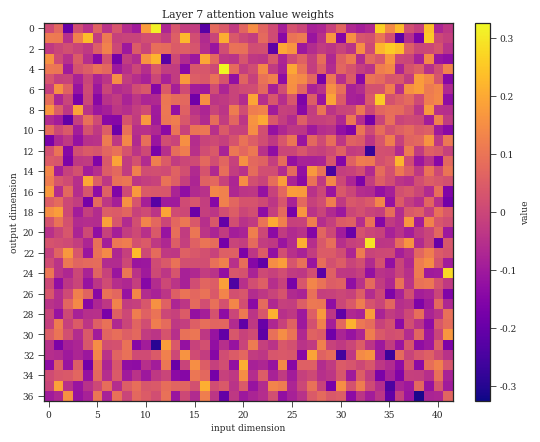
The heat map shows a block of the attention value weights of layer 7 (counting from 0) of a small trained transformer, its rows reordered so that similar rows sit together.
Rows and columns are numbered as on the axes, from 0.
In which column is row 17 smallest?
11
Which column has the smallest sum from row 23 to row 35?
35
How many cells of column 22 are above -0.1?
32
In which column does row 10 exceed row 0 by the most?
16
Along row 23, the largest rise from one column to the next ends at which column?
23
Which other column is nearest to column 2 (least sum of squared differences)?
9
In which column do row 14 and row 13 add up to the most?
36
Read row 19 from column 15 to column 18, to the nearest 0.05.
0.05 -0.05 0.05 -0.2
